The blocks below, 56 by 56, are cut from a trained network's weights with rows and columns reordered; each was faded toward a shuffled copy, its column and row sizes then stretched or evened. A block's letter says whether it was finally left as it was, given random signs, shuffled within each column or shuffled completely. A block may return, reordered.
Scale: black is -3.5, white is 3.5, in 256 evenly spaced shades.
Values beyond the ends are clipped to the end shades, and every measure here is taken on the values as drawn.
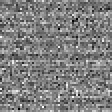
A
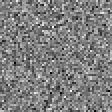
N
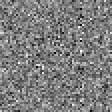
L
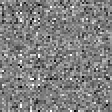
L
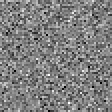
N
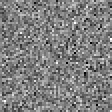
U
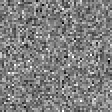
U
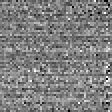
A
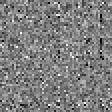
L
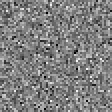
U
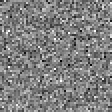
U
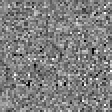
L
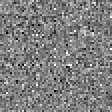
L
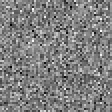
U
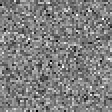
N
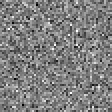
N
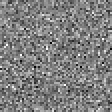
N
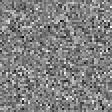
L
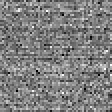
A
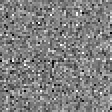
L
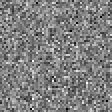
U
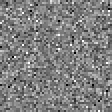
U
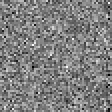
U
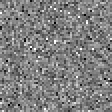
N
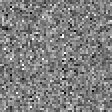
U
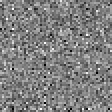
L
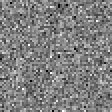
N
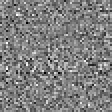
A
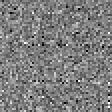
L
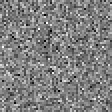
N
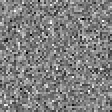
N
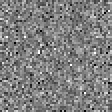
A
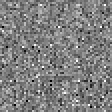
A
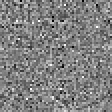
L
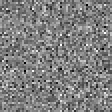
A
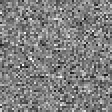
L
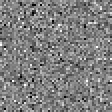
L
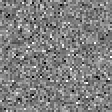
N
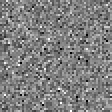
U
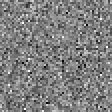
U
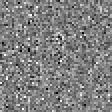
U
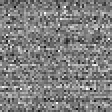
A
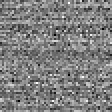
A
